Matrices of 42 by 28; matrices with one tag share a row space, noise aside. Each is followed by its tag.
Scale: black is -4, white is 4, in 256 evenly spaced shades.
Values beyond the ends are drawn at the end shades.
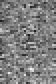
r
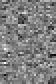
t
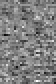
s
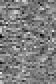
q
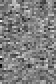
q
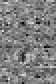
s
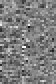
q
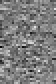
r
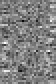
t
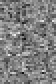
q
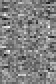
t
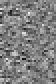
q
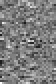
r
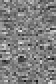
t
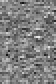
s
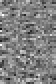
r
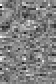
r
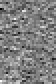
q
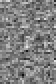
s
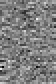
r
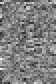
r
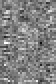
t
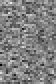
q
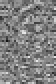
s
